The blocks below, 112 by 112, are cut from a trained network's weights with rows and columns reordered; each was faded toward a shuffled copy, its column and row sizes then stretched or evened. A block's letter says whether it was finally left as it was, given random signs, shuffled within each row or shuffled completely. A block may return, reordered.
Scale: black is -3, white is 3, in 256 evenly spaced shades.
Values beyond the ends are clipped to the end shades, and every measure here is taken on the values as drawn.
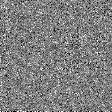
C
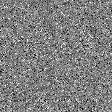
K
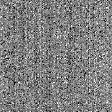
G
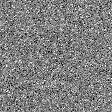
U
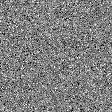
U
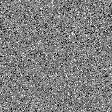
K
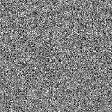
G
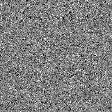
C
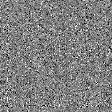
C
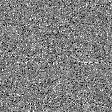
K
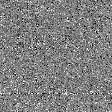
C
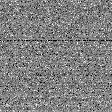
K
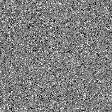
C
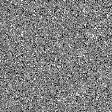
C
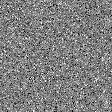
U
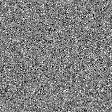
K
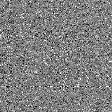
G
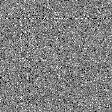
C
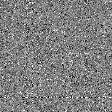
C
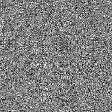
G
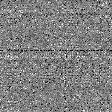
G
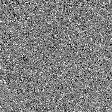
K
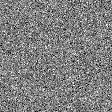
U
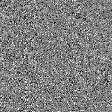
G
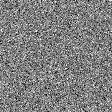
U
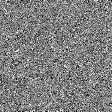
K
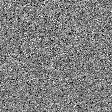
K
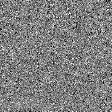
C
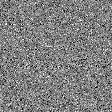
K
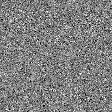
K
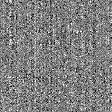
G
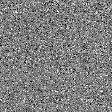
C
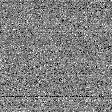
K
